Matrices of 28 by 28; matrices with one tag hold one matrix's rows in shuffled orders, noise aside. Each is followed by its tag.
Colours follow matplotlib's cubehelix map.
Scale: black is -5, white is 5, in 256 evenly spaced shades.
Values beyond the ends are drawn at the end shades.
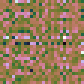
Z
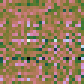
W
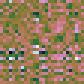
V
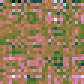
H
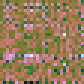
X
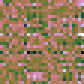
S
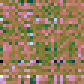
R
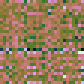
S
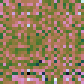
W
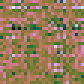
H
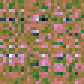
V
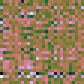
R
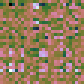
V
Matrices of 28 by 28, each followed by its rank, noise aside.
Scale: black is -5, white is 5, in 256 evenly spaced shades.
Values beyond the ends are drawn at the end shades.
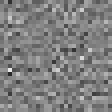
six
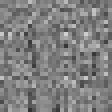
four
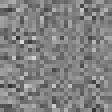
six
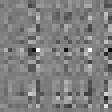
two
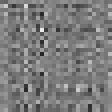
three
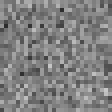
eight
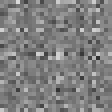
four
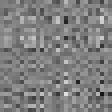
two
